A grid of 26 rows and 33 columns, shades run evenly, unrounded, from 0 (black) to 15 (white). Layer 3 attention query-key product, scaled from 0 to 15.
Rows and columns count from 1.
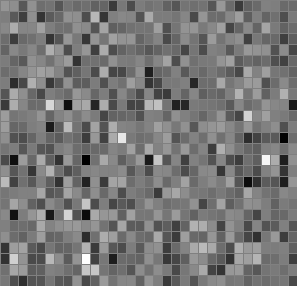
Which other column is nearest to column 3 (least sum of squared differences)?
22
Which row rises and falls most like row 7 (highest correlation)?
5
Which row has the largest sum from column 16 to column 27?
12
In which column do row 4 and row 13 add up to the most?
14
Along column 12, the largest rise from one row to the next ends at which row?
3
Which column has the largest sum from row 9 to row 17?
18
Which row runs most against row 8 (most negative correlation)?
10
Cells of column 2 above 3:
23
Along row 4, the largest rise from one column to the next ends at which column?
11
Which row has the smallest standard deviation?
1
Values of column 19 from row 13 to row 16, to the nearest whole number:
9 9 5 8
